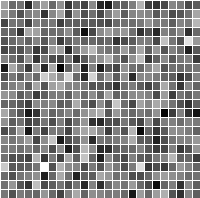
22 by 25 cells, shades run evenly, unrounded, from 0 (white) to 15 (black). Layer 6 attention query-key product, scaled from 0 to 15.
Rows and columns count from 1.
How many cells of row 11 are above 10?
3
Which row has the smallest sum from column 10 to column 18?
6
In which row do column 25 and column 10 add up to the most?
7
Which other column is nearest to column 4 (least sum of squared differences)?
14
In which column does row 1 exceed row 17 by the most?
11
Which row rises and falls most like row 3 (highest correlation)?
8
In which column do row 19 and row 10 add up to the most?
19
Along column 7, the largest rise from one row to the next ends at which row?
17
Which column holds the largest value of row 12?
24
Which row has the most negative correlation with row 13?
5
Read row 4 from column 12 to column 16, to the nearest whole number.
11 7 6 7 6
